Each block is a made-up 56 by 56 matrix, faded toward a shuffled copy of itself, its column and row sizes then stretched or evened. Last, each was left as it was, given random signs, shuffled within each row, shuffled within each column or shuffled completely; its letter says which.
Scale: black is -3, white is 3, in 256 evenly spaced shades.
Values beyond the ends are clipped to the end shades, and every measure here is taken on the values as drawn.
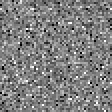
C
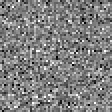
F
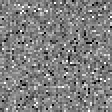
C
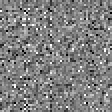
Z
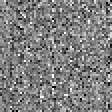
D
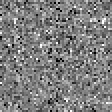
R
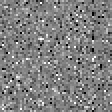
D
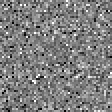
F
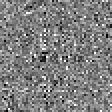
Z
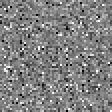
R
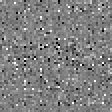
R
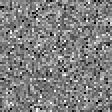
D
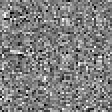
Z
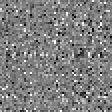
Z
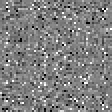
Z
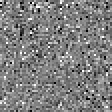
R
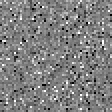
D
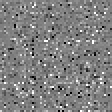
R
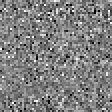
F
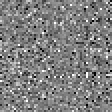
R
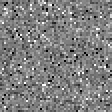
C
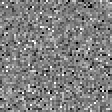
F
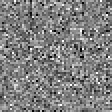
R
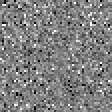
R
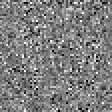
R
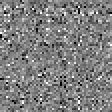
Z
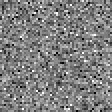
C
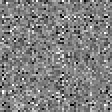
Z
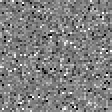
C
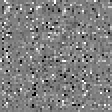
Z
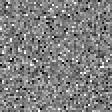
C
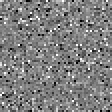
F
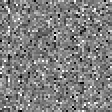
D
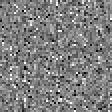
D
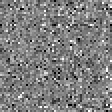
R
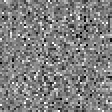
Z
